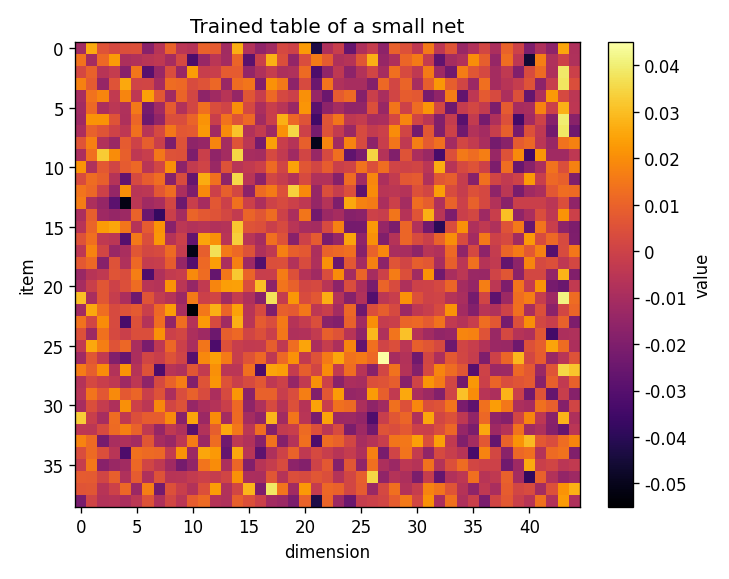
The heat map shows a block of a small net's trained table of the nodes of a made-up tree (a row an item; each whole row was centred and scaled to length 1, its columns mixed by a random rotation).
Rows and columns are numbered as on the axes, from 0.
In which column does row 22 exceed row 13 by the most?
4
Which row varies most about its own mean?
9
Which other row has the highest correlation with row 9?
15
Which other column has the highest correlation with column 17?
0
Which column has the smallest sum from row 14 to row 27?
10
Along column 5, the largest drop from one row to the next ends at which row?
21
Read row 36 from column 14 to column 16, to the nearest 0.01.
0.02 -0.01 -0.01
